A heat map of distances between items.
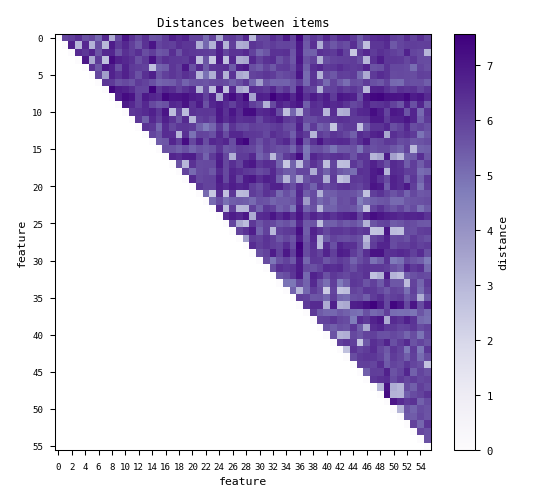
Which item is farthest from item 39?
14
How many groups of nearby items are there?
15
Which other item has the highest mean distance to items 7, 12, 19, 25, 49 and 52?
8
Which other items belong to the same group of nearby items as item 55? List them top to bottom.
2, 44
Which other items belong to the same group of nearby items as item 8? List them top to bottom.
0, 24, 29
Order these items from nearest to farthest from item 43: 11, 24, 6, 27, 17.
17, 6, 27, 11, 24
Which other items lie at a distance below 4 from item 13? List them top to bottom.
18, 38, 49
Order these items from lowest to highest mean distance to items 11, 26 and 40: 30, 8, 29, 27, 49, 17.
17, 30, 27, 49, 29, 8
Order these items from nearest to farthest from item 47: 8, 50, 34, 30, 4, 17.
50, 30, 4, 34, 17, 8
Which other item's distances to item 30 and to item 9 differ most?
31
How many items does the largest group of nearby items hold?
11
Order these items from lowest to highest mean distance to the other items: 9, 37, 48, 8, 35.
37, 35, 48, 9, 8
